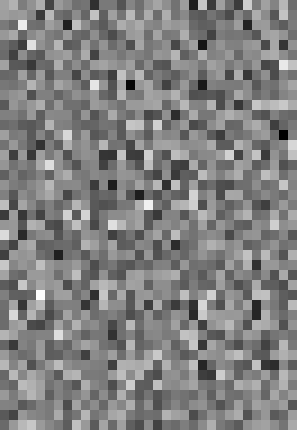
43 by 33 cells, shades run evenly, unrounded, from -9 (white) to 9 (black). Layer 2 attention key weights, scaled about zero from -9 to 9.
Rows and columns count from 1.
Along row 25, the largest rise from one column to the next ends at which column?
20
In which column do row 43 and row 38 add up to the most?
18
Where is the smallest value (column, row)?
5, 30
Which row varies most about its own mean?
16
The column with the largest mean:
13
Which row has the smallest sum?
11
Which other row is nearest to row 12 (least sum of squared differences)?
25
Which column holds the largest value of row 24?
3
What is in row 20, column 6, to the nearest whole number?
-3
